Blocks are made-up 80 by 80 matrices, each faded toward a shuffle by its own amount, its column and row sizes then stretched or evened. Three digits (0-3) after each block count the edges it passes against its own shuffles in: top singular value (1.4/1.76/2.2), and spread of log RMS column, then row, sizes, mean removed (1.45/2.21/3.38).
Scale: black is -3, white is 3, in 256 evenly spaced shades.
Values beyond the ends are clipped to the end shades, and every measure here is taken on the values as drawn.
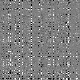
3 3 2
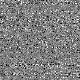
0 0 2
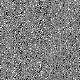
0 2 0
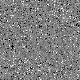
0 1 1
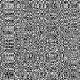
3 1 0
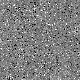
0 1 0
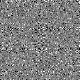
2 1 2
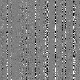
3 3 0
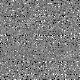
0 1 2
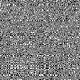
3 0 2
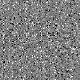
2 1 1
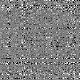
1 2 3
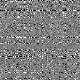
3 1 3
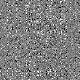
2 2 1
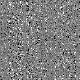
1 2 0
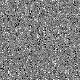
1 1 0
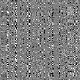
3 3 1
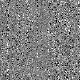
0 2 0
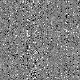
0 2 0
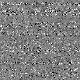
1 0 2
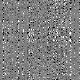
2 3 1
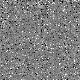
0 1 1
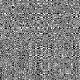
3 1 2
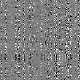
3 3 1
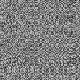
3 0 0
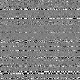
3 0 3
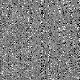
2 2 0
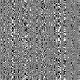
3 3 0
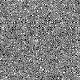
2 0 1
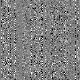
1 3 1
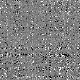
1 2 2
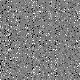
0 2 1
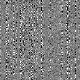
2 3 0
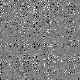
1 2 2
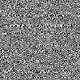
2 0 2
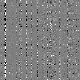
3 3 1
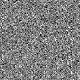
2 1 0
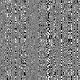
3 3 0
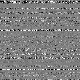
2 0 3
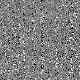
0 2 1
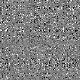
1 2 2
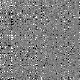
2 2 2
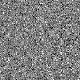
2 1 0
